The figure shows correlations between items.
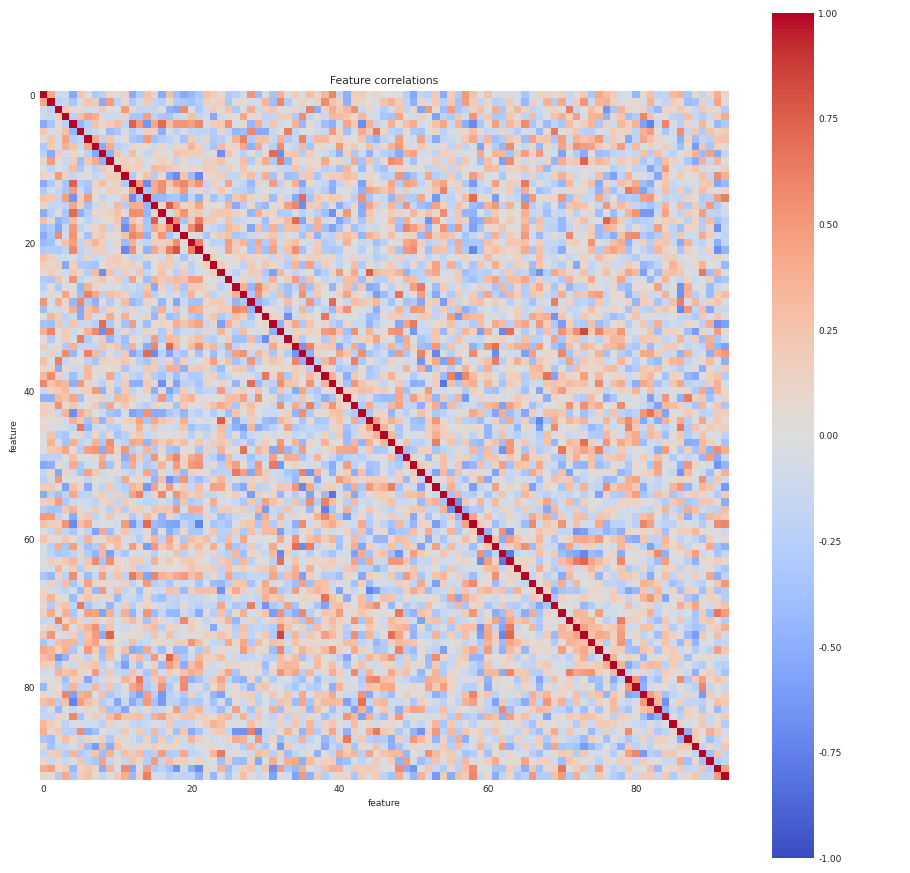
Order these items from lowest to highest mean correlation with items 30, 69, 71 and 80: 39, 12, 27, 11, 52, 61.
27, 39, 61, 12, 11, 52
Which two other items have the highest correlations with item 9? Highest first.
73, 32
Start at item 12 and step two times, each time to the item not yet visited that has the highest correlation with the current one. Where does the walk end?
16
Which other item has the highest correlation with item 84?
4
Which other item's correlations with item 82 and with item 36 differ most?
61
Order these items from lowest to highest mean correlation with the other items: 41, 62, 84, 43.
62, 43, 41, 84
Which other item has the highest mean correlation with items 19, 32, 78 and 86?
71
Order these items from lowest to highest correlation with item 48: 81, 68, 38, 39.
68, 81, 38, 39
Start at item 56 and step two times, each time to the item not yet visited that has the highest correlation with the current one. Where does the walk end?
21
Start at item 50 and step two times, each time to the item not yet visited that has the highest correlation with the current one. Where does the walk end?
8
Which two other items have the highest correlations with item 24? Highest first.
44, 89
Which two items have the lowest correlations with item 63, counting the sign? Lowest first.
62, 59
